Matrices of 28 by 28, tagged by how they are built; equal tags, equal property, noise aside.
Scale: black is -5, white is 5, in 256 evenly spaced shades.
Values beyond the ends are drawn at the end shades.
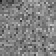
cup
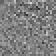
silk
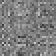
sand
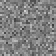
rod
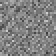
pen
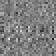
sand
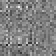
sand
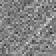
pen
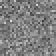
rod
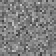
rod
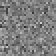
sand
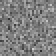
rod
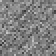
pen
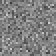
rod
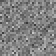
pen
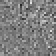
silk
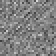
pen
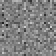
sand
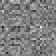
sand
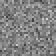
rod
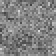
cup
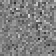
silk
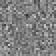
sand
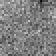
cup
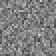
rod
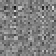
sand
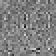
sand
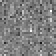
sand
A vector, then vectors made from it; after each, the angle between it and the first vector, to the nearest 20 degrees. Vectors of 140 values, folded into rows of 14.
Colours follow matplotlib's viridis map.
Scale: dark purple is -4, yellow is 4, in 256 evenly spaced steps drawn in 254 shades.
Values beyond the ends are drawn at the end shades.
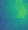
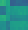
100 degrees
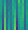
80 degrees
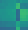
60 degrees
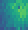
20 degrees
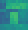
60 degrees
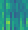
120 degrees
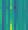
100 degrees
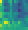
140 degrees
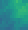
20 degrees
